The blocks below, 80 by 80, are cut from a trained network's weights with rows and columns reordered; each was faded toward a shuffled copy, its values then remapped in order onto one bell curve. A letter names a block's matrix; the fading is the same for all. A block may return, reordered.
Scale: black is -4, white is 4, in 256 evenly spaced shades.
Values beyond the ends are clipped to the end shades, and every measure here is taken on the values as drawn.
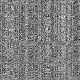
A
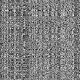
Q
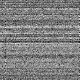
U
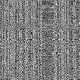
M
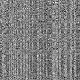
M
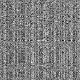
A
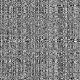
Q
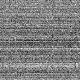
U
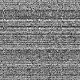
U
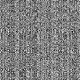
Q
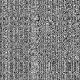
M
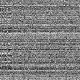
U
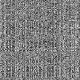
A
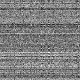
U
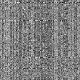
A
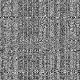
A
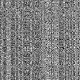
Q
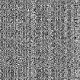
M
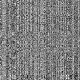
M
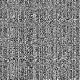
A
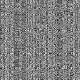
Q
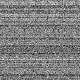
U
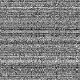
U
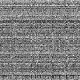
U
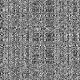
Q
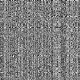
A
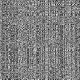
Q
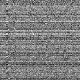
U
